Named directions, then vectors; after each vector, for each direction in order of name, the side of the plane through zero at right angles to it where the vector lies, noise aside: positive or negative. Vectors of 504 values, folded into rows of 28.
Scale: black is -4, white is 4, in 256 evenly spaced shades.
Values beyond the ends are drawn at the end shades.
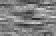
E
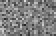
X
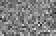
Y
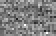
negative, negative, negative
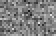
positive, negative, negative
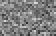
negative, positive, negative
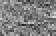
positive, positive, negative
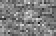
negative, positive, positive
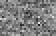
positive, negative, negative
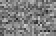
negative, negative, negative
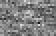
negative, positive, positive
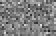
negative, negative, negative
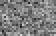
positive, negative, positive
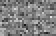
positive, positive, positive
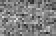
positive, positive, positive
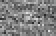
negative, positive, positive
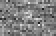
negative, positive, positive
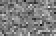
positive, negative, positive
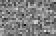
positive, positive, positive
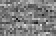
negative, negative, negative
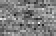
positive, negative, negative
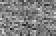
positive, positive, negative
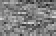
positive, positive, negative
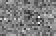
positive, negative, negative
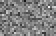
positive, negative, positive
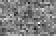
positive, negative, negative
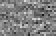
negative, positive, negative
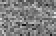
positive, positive, negative
